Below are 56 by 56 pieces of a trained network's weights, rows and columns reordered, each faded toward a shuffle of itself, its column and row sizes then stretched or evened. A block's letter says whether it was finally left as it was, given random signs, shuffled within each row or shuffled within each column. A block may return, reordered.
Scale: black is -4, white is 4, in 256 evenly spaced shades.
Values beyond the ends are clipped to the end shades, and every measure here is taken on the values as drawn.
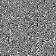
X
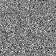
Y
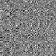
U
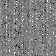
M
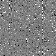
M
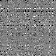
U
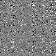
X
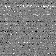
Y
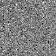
M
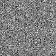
M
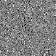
M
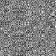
U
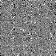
X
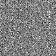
M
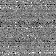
Y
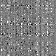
U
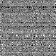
U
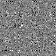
X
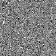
M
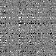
U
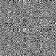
U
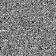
Y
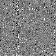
M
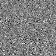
Y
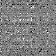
U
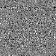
X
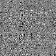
X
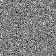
M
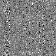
M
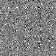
X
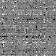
U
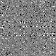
X
